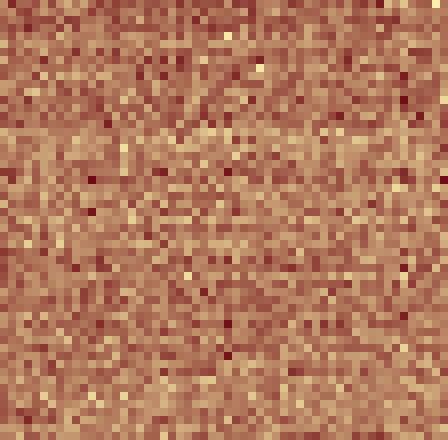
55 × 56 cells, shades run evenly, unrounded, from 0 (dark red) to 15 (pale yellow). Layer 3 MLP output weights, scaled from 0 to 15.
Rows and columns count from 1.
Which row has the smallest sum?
3
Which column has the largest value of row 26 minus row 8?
21
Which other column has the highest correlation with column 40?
45
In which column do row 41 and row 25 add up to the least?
29
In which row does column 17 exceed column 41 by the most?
41
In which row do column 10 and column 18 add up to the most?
18
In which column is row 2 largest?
35
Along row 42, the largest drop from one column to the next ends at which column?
9
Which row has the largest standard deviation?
1
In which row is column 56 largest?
13
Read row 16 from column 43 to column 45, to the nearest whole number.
6 6 5
